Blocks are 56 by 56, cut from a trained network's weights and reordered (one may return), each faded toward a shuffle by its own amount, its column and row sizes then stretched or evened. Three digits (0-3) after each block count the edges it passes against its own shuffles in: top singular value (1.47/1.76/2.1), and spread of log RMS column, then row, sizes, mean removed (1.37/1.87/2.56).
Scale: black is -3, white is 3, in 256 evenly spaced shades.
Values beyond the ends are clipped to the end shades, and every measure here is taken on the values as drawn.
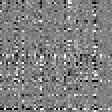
2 3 3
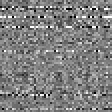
3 0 3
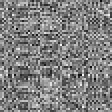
3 0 1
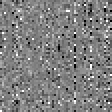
1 3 0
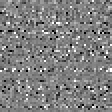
0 0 3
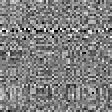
3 0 2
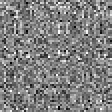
2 1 1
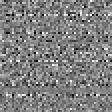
1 0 3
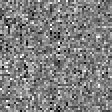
0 2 0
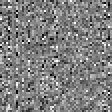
0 3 0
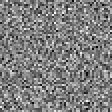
2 0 0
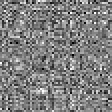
3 1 2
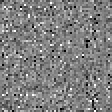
0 2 1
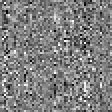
1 3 0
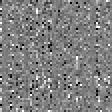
0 3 1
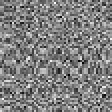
3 0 1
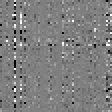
2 3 1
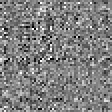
1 2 2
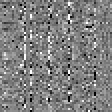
2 3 0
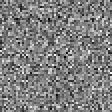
2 1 1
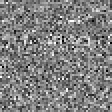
0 0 2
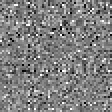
2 1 2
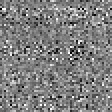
0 2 3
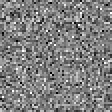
2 0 0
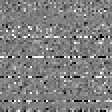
2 1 3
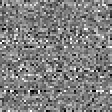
1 0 3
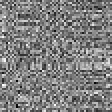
3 0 0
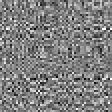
3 0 2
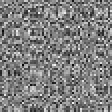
3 0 0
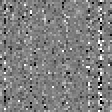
1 3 0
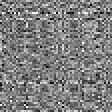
3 0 2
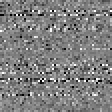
1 0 3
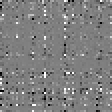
0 3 3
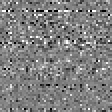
2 0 3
